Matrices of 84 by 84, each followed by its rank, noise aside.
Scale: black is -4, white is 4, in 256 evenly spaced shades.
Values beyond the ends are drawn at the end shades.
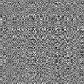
six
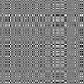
one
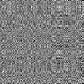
four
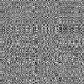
six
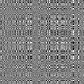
two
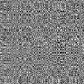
six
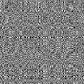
six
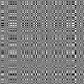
one
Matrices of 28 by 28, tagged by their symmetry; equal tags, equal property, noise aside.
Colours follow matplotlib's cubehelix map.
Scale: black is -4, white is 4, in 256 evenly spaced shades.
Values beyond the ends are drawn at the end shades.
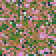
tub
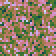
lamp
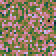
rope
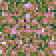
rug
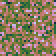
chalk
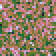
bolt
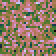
rug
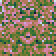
rug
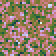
bolt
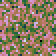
bolt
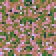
rug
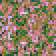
chalk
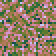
tub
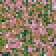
tub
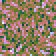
rope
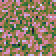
bolt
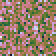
chalk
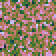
tub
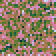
rope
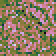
lamp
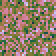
lamp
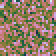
bolt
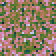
rug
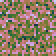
rug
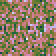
chalk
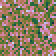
lamp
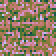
rug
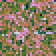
lamp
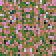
rug
